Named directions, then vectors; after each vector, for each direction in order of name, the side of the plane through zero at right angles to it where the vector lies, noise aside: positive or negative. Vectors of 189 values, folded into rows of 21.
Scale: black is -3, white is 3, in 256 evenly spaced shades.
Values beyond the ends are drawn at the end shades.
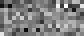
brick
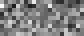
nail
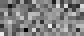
positive, positive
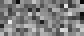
positive, positive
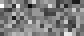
negative, positive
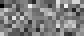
positive, negative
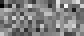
positive, negative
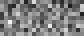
positive, positive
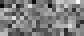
positive, negative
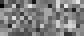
positive, negative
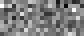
negative, positive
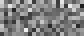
negative, negative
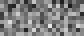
positive, positive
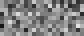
positive, positive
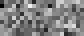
positive, negative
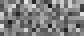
negative, negative
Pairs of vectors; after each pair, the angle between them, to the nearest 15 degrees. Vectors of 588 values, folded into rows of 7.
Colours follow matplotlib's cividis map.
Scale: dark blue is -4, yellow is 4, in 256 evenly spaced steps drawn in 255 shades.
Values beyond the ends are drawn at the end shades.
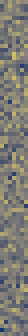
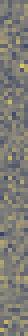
135 degrees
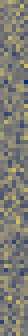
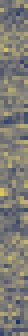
135 degrees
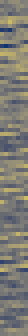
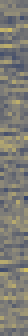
150 degrees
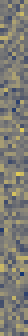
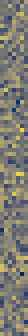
15 degrees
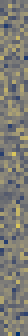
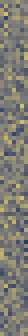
120 degrees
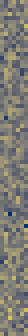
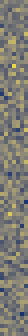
105 degrees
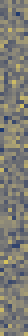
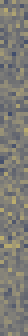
105 degrees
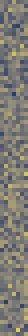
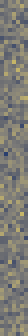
90 degrees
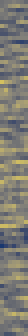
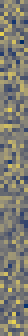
90 degrees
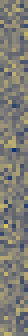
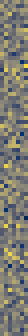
60 degrees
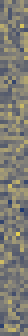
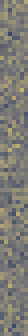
75 degrees
